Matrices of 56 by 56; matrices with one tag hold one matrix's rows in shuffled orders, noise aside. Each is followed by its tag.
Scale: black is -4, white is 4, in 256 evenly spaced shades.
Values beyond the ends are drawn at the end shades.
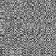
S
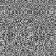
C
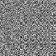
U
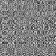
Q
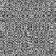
C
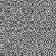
S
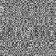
C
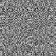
C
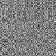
Q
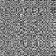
U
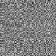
S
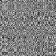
Q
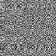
S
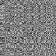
S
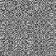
C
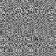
C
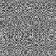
C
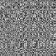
U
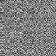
S
